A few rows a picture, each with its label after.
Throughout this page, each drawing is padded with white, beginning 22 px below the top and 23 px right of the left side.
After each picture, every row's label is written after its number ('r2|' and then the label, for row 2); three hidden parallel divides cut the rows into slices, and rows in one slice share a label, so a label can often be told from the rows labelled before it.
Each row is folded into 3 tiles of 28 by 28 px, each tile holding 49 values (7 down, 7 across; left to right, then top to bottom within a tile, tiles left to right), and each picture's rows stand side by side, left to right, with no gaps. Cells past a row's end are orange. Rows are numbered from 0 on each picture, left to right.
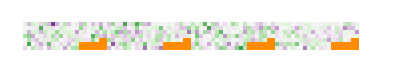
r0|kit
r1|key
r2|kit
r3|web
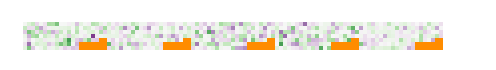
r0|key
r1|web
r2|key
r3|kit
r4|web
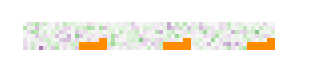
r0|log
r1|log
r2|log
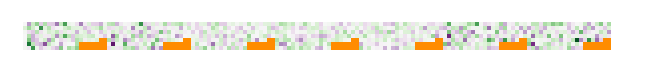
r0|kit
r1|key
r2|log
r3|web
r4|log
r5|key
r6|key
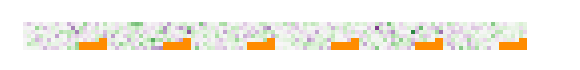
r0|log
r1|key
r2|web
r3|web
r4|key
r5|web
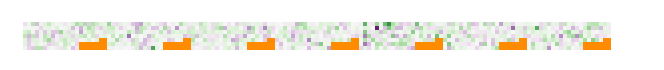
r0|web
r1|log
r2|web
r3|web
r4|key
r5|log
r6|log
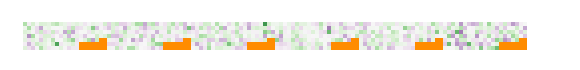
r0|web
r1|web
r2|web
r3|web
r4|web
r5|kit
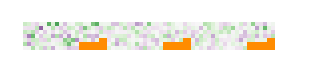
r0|key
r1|log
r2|log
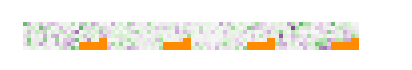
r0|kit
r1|log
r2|log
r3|key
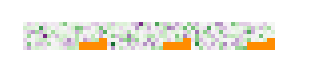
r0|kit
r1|kit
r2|kit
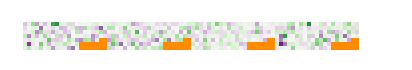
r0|key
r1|kit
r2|web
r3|key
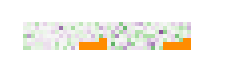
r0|web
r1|kit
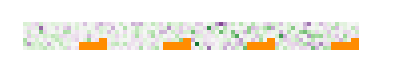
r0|web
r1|log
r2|kit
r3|kit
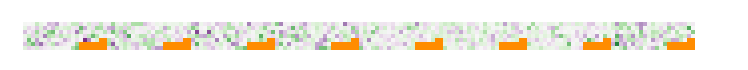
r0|kit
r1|key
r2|kit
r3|kit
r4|log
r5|log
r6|web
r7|kit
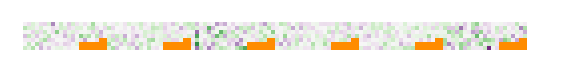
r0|log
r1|web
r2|kit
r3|web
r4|log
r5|key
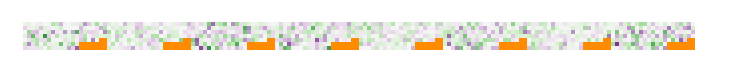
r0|key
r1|log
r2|key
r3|kit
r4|web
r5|key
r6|log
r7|key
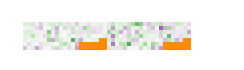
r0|web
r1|key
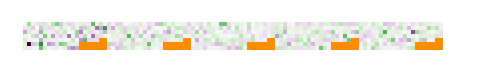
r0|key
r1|web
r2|web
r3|log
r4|log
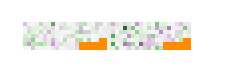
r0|web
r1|kit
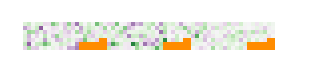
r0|key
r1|kit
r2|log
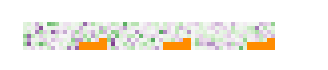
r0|key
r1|key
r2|log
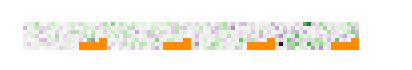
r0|web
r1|web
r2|web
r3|key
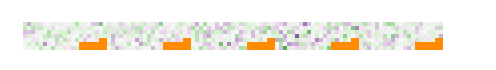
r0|log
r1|web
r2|log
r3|kit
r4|web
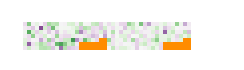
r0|key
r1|web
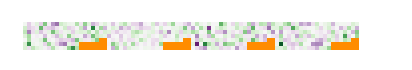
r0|kit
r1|log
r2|key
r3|kit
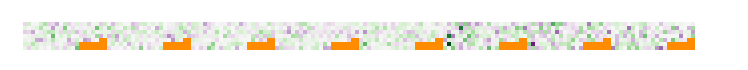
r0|log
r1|log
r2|web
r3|web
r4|log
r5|kit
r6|key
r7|key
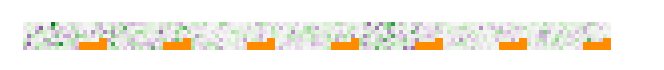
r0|key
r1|kit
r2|web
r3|log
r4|key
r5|web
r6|web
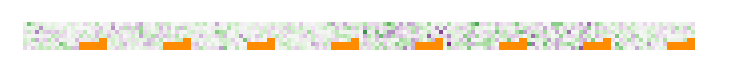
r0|web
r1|log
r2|log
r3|log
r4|key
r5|key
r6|key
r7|log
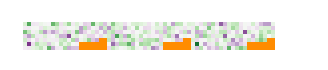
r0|key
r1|key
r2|kit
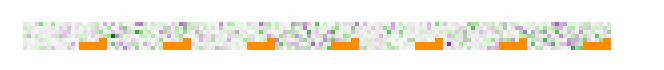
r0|web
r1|kit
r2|log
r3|kit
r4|log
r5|key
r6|kit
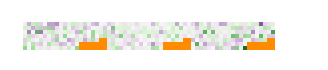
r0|kit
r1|log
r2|kit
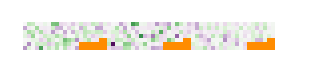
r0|key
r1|key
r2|log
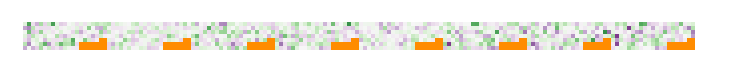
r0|key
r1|web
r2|kit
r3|key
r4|log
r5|key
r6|key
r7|key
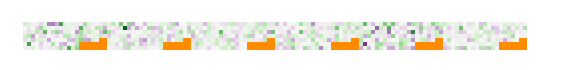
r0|kit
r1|log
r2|log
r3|web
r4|key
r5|log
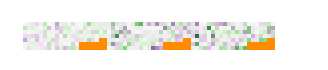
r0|log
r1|key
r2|kit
